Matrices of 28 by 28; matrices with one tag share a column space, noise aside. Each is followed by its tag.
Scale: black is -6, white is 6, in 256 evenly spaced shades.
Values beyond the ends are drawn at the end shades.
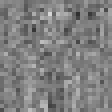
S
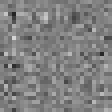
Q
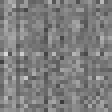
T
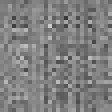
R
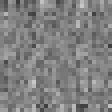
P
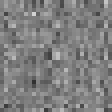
P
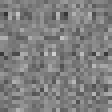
Q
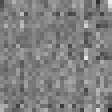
P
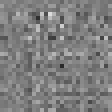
Q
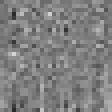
S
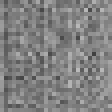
T
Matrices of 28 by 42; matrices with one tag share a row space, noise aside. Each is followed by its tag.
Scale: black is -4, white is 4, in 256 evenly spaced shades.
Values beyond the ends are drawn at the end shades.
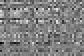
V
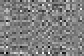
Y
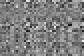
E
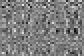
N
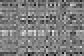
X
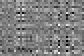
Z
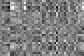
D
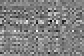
V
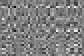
N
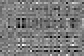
Z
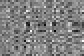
E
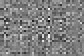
Y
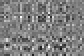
Y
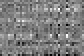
Z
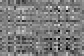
Z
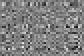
N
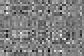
Y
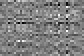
Z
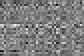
V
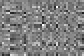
D
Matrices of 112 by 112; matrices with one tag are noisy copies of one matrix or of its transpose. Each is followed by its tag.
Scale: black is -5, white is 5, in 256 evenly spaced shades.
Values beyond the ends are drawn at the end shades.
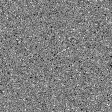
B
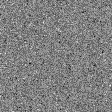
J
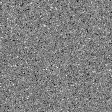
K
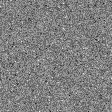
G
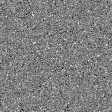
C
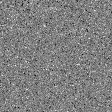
K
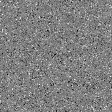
B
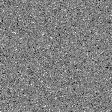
C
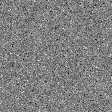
G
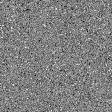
K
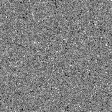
C
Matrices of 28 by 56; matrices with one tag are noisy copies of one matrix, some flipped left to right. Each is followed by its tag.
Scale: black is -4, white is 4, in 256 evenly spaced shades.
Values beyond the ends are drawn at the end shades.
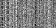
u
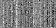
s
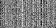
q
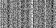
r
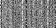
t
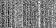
s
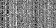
u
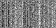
s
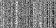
s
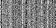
t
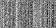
s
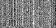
q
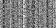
r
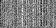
q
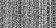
u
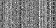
u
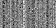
r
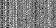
u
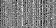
q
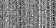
u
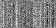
s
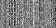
q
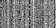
t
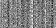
r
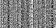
r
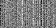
q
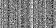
r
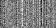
q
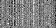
q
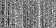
s
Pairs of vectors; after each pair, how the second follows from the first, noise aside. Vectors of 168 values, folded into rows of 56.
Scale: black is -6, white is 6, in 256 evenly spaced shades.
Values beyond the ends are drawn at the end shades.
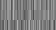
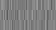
wrapped around, negated, shrunk.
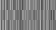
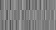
negated, partly zeroed.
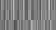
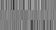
negated, partly zeroed.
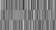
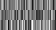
reversed, negated, scaled up.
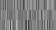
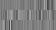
negated, partly zeroed.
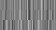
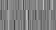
reversed, negated, partly zeroed.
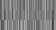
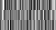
reversed, negated, scaled up.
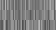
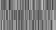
wrapped around.
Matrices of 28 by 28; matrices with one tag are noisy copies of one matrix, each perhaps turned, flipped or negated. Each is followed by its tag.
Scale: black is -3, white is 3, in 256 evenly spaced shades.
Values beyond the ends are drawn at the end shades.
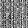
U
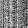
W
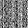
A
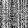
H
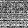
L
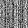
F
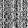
A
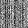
F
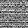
U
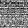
L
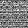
U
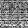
L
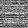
F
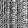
W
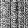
W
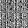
U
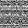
A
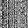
L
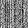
F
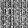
U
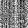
H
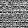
U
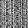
U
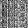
L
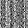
A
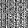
U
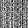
U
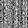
A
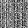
U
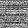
F
